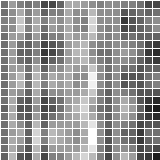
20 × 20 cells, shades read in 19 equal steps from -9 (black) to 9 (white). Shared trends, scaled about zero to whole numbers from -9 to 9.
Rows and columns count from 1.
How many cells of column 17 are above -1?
9
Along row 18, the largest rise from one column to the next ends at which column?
5
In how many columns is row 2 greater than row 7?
12
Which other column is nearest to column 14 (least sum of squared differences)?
4
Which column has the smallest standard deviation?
15
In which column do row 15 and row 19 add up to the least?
20
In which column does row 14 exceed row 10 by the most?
16
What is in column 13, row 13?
0
